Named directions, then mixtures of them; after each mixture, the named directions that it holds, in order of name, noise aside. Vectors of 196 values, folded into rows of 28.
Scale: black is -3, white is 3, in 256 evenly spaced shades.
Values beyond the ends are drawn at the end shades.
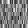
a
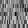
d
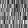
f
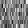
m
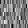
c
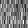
d, f.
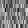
d, m.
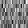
m.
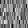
c.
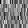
a, c.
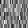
a, c.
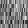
f.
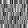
a.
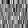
a.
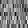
c, d.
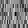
d.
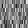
f, m.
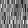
d, f.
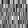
a, m.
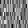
c.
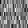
c, d.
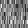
d, f.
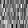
c, m.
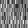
d, f.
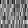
c, f.
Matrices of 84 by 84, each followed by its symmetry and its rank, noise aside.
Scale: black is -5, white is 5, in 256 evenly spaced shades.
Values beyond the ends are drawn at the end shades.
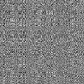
no symmetry, rank six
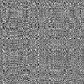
no symmetry, rank six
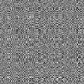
antisymmetric, rank four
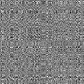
no symmetry, rank six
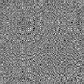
symmetric, rank six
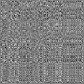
antisymmetric, rank six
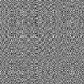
no symmetry, rank five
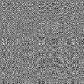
no symmetry, rank five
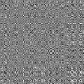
symmetric, rank four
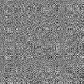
no symmetry, rank six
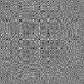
symmetric, rank four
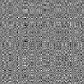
no symmetry, rank four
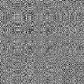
symmetric, rank six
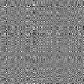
no symmetry, rank four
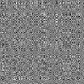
no symmetry, rank five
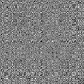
symmetric, rank six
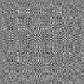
antisymmetric, rank four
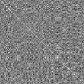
symmetric, rank six
